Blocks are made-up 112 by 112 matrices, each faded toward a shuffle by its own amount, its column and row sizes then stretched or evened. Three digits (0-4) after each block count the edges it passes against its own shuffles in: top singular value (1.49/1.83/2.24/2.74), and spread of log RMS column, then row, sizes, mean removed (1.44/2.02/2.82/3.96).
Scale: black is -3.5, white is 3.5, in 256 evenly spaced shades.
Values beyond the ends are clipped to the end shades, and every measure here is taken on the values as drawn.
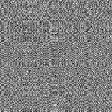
4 0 2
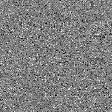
1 0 1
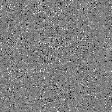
0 2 1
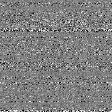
0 0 4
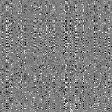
4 3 2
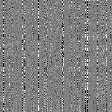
4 4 0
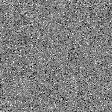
1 0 0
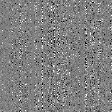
1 4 1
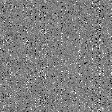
1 3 0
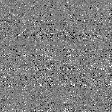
0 2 3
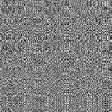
4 2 3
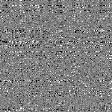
3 1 3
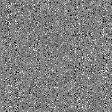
1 3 1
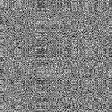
4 0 1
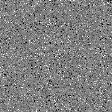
0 1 1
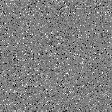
1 0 1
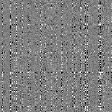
4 4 2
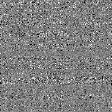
0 2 3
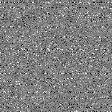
1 0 3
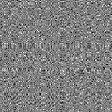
4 1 2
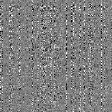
2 4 2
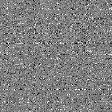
2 1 3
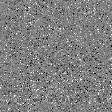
1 1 1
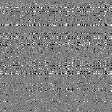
4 2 4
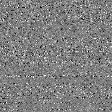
0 0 3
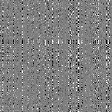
4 4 1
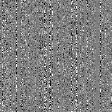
1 4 0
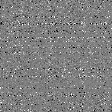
0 1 3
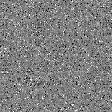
2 0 0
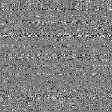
3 0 4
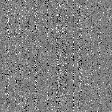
1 3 0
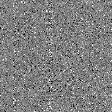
1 2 0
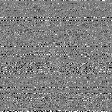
3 0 4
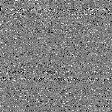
0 0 3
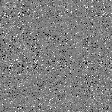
1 1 1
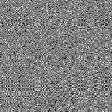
4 0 1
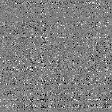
1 2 3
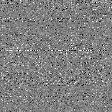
1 0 3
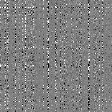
2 4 2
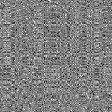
4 1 1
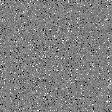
1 2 1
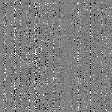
3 4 1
